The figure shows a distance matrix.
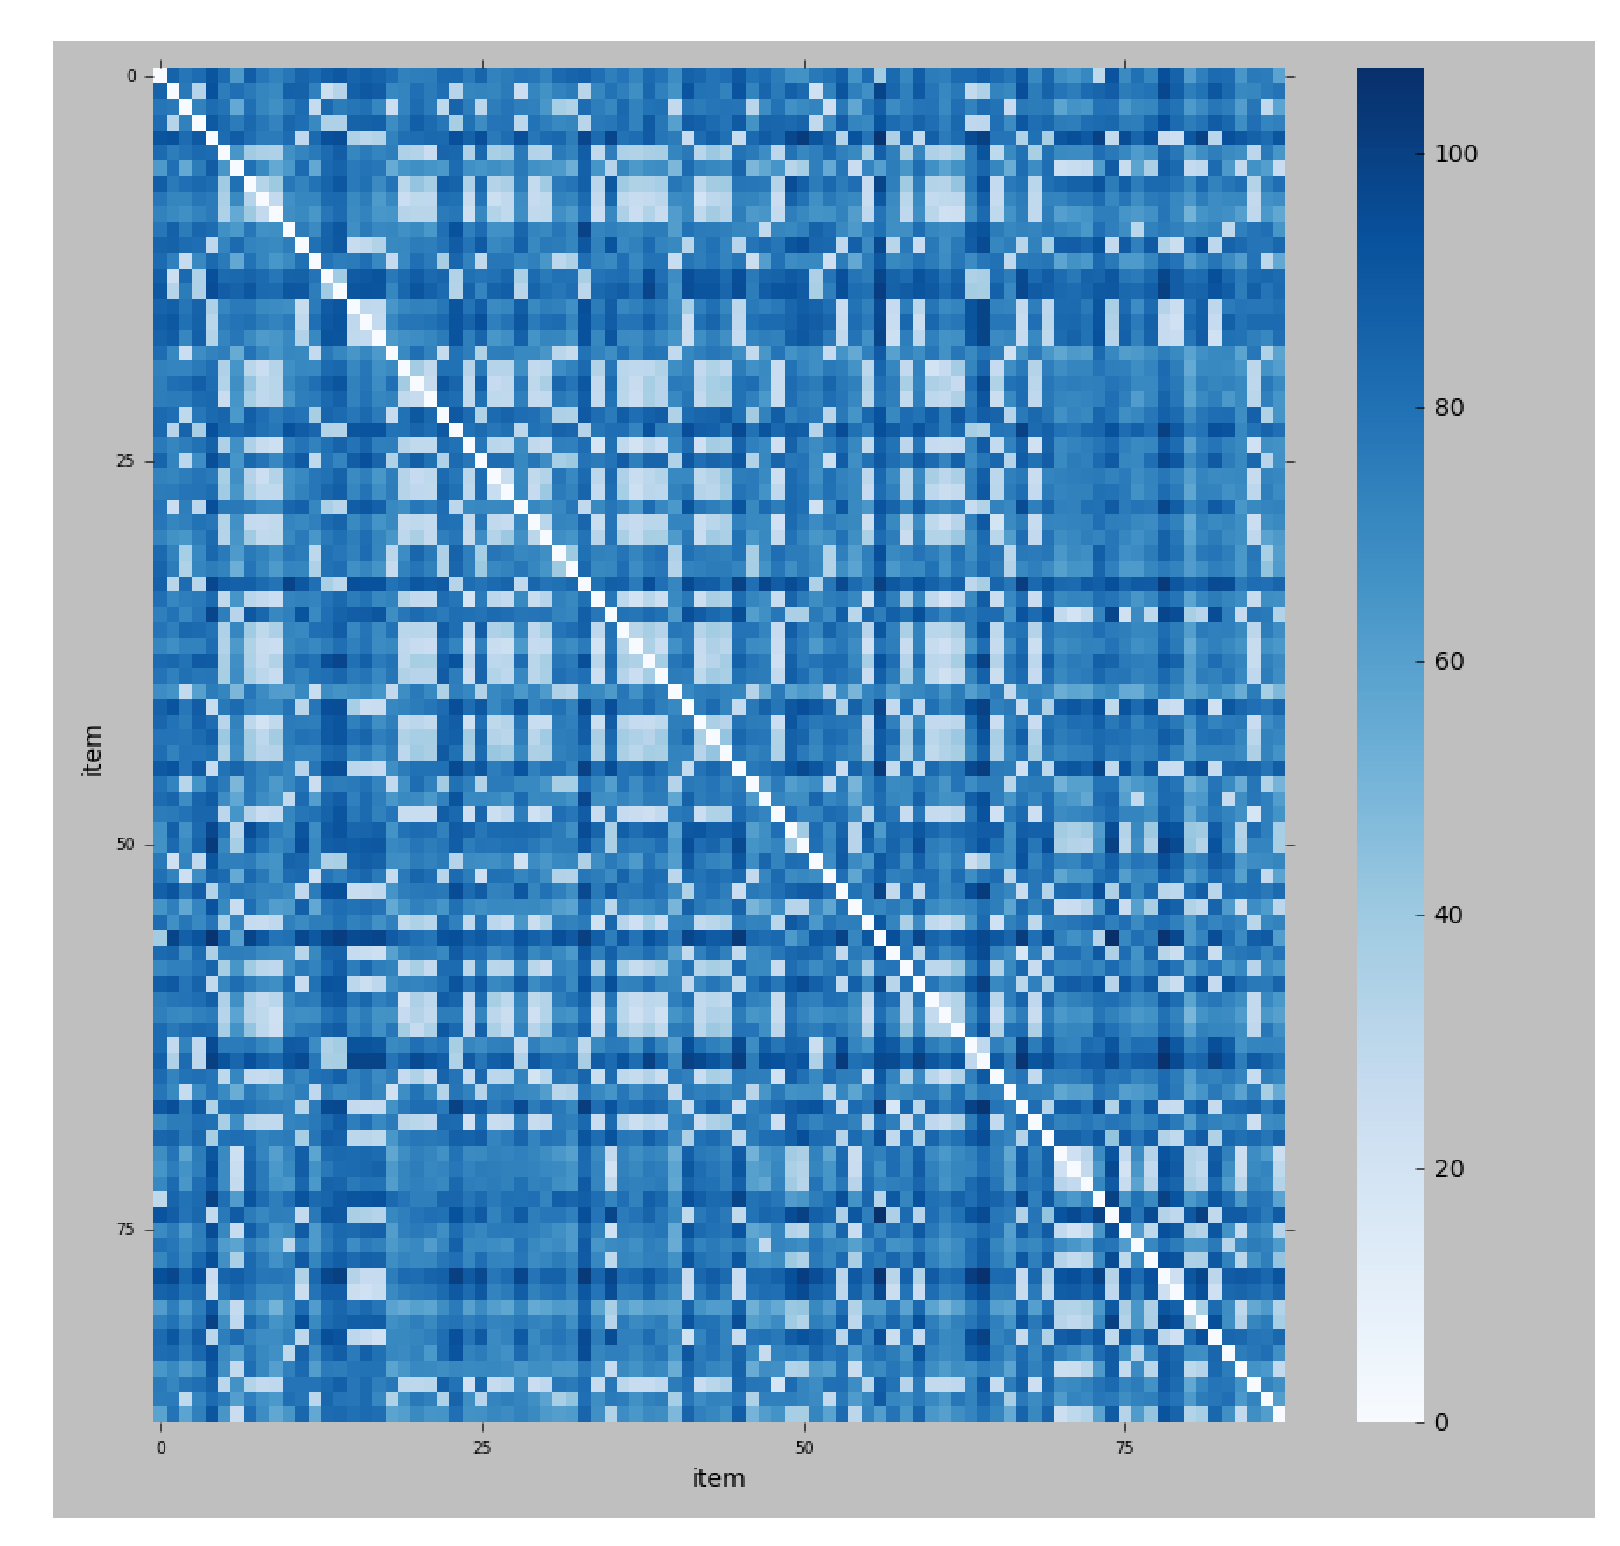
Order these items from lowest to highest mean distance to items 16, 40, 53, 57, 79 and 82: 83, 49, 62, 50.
62, 83, 49, 50
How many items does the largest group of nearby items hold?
29
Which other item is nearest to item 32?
18
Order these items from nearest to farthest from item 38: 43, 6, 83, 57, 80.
43, 80, 6, 83, 57
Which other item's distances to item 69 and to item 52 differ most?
25
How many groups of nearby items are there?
7
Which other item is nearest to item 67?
57
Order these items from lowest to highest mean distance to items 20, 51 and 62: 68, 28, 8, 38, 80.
8, 68, 38, 28, 80
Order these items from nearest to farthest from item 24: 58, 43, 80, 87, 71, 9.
9, 58, 43, 80, 87, 71
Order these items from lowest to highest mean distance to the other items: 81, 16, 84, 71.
84, 71, 81, 16
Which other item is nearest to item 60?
19
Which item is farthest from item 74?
56
